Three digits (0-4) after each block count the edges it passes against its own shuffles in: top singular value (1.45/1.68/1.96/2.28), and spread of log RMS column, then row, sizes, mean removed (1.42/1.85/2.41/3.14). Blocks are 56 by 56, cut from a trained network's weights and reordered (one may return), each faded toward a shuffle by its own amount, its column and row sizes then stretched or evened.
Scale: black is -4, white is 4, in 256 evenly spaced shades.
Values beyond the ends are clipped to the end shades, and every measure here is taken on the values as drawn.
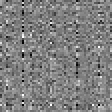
2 3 1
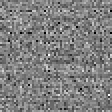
2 1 1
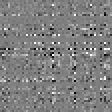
1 3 4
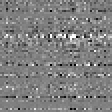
3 2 4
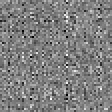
2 3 2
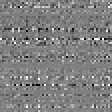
3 1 4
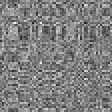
4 1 2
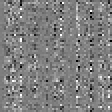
1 4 2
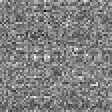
2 0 1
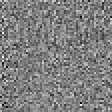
2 2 0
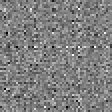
1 2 1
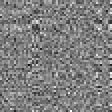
4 2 0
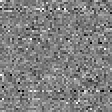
1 0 2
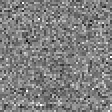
0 0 0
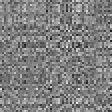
4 3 2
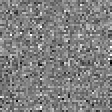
1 2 1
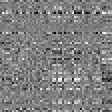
4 1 4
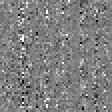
0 3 0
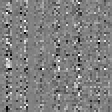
1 4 1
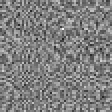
4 0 0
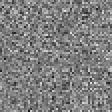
3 0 2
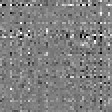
1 3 3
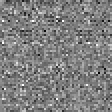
1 1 2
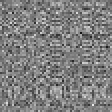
4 1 3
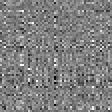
4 3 3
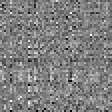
2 3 0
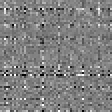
3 2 3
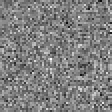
1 1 0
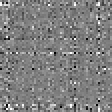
1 3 3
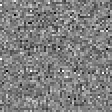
0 0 1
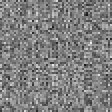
4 2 2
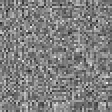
3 0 0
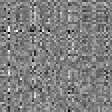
3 3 0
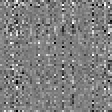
3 4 3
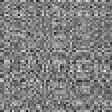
4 0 3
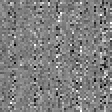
0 4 0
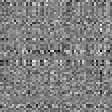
4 0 4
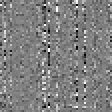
2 4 0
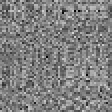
3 0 0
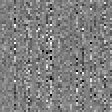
0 4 0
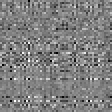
4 1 4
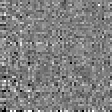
3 2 2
